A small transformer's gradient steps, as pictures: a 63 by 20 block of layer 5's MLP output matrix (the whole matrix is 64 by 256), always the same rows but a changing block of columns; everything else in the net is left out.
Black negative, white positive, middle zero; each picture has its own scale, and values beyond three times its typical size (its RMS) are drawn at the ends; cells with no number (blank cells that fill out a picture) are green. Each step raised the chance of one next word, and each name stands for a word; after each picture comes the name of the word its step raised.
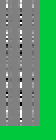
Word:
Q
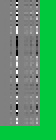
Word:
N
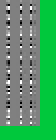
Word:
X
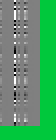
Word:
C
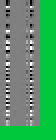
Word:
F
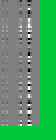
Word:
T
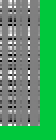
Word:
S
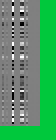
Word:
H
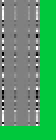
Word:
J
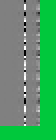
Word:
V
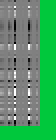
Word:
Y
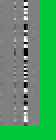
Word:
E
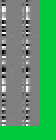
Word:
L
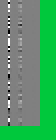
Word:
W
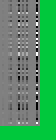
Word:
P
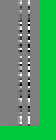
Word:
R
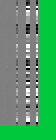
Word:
Y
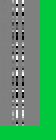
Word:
H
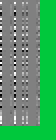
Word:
R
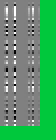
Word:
L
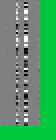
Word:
E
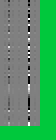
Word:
P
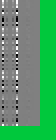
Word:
S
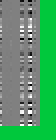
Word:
T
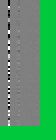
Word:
F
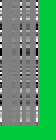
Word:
E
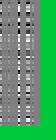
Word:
V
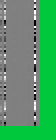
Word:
C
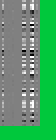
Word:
W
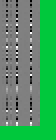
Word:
P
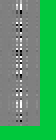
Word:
W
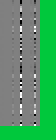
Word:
T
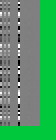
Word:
Y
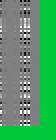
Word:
T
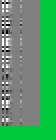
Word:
W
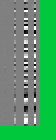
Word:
R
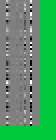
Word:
X
